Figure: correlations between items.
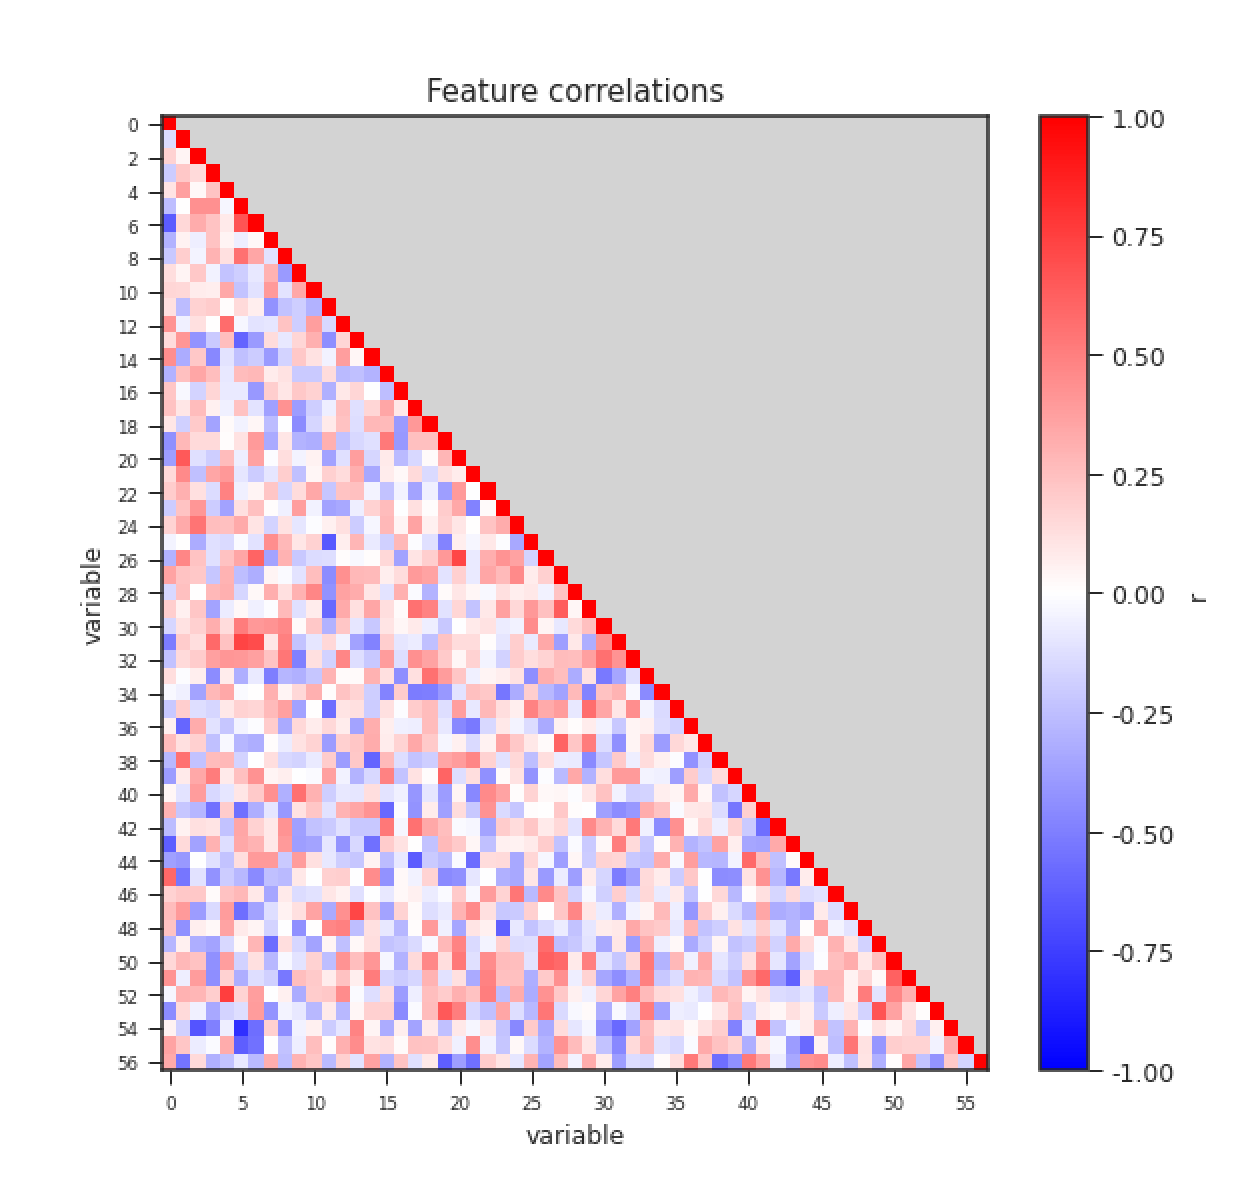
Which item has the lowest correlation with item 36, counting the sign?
1
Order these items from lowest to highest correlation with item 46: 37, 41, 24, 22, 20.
37, 41, 20, 22, 24
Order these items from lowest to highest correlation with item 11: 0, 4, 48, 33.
4, 0, 33, 48
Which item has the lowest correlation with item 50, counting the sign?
3
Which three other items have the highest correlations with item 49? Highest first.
53, 26, 20
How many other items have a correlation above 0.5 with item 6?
3
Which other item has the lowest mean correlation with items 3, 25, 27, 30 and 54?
11
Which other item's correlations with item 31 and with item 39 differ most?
55
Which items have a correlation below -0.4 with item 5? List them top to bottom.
13, 41, 47, 54, 55
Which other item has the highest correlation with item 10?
28
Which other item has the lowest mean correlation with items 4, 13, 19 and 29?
44
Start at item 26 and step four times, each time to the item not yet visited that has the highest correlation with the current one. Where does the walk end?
21
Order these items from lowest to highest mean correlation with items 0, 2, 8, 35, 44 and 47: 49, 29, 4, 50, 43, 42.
43, 49, 42, 4, 50, 29
